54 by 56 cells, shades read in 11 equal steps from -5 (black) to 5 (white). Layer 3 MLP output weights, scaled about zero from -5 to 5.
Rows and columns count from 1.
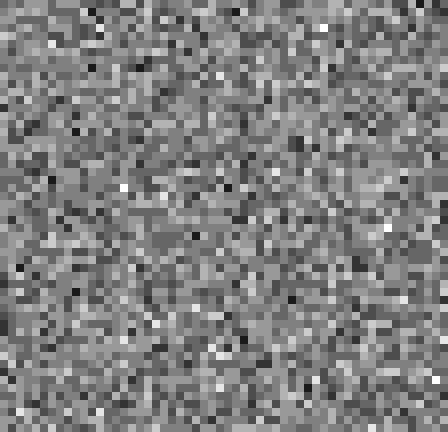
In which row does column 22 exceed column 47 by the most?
40
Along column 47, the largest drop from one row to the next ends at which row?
17
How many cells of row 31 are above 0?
24
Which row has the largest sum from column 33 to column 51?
22
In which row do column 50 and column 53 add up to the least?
1
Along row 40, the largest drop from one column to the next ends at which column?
29
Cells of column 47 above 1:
12
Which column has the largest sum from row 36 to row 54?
16
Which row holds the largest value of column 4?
13
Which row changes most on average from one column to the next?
50
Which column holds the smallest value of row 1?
53
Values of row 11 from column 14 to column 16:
1 2 -1
